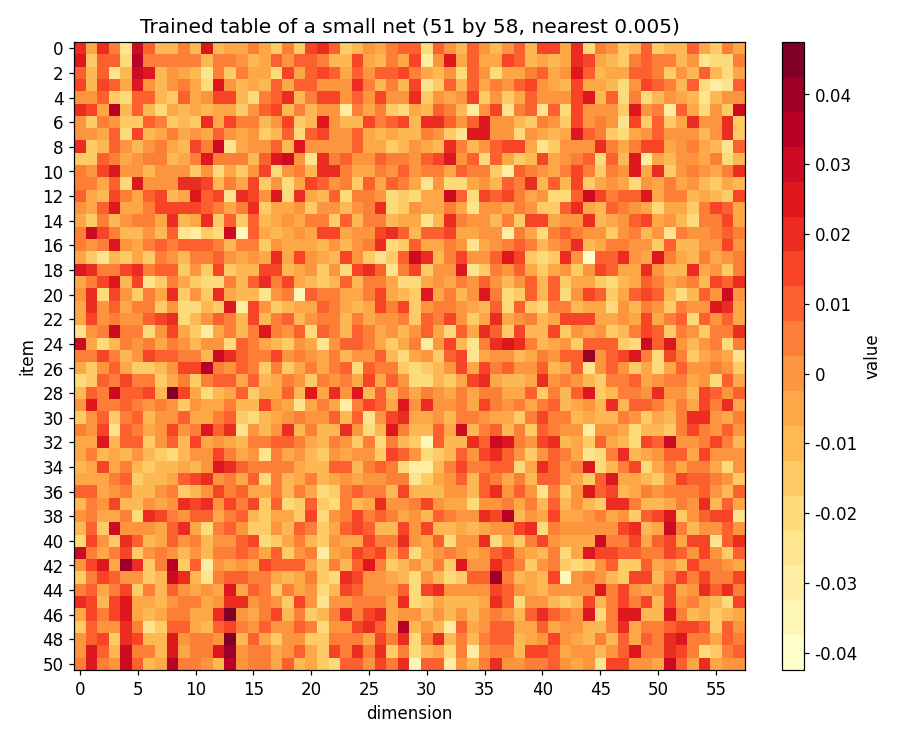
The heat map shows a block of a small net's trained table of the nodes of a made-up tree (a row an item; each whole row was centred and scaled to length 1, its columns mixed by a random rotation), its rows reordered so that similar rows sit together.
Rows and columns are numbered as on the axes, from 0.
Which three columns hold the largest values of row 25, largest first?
44, 12, 48
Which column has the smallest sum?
29
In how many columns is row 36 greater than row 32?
25
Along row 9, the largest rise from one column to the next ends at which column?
21
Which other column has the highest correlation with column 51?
37
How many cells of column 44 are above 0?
19
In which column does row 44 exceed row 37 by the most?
45
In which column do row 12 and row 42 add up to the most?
4
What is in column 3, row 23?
0.03
